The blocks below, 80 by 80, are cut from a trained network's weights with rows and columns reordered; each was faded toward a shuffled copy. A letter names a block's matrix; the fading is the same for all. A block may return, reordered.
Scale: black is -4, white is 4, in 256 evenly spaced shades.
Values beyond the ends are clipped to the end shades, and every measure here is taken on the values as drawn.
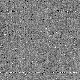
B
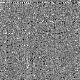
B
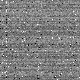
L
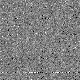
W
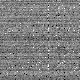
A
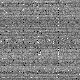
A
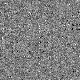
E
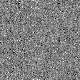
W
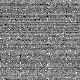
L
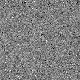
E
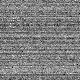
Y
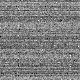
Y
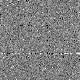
W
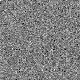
E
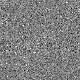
W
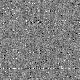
B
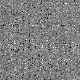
B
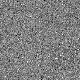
E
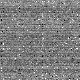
L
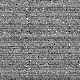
A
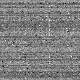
A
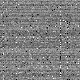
L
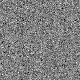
E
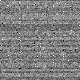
A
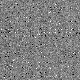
B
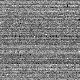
Y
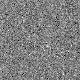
E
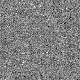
E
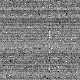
A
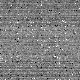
L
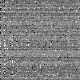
L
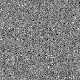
W
